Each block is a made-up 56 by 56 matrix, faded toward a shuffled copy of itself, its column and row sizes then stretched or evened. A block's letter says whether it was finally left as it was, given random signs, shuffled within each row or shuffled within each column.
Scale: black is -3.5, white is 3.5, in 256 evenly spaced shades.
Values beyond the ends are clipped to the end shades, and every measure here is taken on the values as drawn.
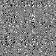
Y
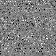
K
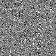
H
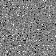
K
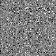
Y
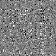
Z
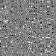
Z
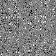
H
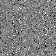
H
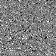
K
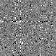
Z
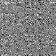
Z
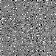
Y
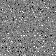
K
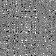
Z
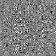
Z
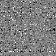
Y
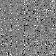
Y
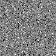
H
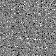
K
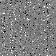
H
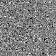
K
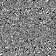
K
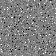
K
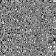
Z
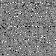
K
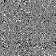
Z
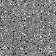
Y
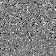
K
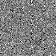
H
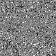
K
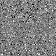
K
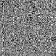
Z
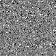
K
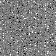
H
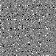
Y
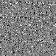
K
